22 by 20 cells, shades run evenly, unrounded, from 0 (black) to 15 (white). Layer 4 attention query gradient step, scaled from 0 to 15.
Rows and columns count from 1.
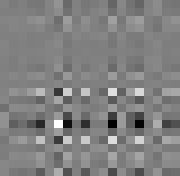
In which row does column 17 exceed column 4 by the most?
16
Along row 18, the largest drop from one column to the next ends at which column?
14
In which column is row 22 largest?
7
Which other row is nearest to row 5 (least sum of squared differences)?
11
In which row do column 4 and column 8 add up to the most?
12
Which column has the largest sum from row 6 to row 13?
10
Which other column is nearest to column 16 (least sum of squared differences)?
13
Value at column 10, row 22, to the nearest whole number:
5
